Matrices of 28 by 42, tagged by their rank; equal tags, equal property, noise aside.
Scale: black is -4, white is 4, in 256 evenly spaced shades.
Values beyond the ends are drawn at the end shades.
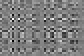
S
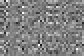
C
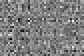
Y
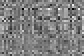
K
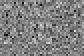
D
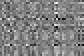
K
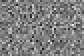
Y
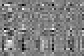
K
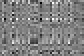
S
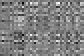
S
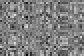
K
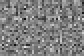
Y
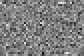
D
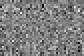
Y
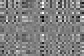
S
